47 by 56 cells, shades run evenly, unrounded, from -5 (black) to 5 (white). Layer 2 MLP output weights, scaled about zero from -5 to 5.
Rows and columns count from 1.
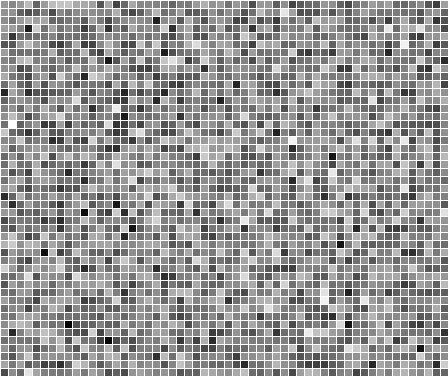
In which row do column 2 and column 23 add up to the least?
26
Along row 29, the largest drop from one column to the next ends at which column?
17
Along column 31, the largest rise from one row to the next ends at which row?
47
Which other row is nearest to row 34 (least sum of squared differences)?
10
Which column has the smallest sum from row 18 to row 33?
8
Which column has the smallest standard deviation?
3
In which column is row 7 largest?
37
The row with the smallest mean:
12
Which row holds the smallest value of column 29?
38
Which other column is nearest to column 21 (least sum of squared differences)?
5
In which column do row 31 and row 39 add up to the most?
34
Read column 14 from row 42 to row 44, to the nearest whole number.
1 -5 2
